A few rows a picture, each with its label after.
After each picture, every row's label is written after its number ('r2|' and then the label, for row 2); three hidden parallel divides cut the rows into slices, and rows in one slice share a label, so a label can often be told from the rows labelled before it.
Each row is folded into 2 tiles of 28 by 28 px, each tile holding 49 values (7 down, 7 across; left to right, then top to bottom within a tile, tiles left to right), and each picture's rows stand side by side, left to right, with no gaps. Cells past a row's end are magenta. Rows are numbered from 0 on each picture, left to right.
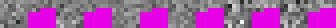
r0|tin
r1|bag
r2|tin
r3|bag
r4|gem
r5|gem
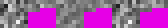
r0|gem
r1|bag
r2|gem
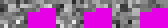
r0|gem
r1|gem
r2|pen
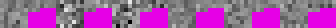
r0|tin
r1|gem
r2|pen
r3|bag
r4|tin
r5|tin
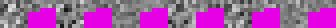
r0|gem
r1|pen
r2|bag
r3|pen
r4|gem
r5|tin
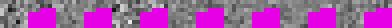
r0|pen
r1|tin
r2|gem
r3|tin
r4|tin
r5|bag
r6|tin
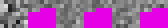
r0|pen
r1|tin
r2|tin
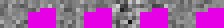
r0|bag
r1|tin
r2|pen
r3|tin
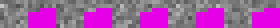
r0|tin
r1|bag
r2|bag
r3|bag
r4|tin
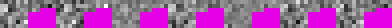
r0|pen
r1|gem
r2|bag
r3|pen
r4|tin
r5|pen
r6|pen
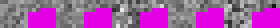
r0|tin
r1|tin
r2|gem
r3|tin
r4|pen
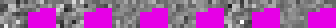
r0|gem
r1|pen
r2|bag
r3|tin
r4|gem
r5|bag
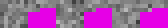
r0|bag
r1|bag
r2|bag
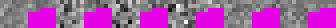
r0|tin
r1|pen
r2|pen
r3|gem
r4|tin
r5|bag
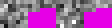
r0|pen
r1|gem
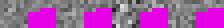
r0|bag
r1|tin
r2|gem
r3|bag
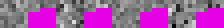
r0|tin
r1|gem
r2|bag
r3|pen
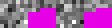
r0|pen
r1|gem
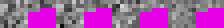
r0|pen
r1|pen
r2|gem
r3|bag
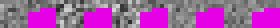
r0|tin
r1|gem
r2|pen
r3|tin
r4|tin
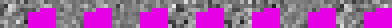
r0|gem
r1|bag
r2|bag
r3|pen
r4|pen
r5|bag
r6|gem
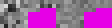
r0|pen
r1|bag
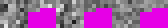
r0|gem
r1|pen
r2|bag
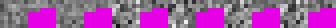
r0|bag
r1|tin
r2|pen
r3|gem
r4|pen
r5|pen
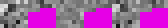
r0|pen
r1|tin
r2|pen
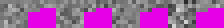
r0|bag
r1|tin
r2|tin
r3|gem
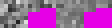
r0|pen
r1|bag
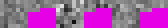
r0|tin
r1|pen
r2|bag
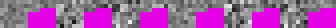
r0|tin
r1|pen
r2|gem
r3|tin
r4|pen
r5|gem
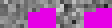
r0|bag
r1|pen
